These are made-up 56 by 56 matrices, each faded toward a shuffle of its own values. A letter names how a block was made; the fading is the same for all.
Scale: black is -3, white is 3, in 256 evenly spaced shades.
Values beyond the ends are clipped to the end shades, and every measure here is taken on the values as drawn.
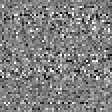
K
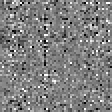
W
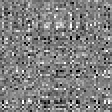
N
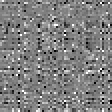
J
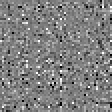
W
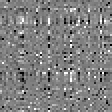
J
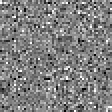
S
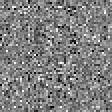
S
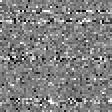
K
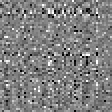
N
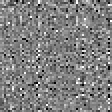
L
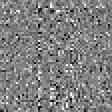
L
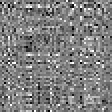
N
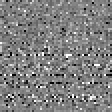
K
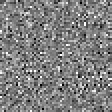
S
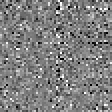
L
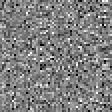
S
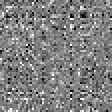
L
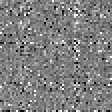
W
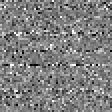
K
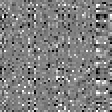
J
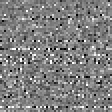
K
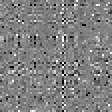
J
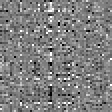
L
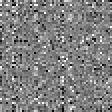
L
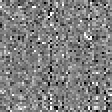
L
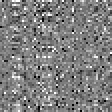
L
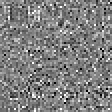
S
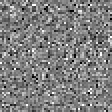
S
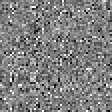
S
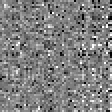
L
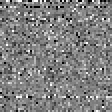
K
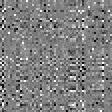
J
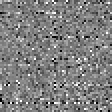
W
